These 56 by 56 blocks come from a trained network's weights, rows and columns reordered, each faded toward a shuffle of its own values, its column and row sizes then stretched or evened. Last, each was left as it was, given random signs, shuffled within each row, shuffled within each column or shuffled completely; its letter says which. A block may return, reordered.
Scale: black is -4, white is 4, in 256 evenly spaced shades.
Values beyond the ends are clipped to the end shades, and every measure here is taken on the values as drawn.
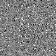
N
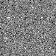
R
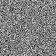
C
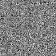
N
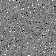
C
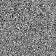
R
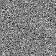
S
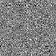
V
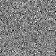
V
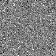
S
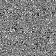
R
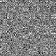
V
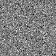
S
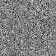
S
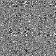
V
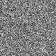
C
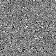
R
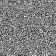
R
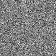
R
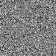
N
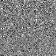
N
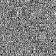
V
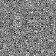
V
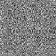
V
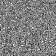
R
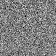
C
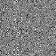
V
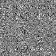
N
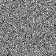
S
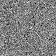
C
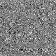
R
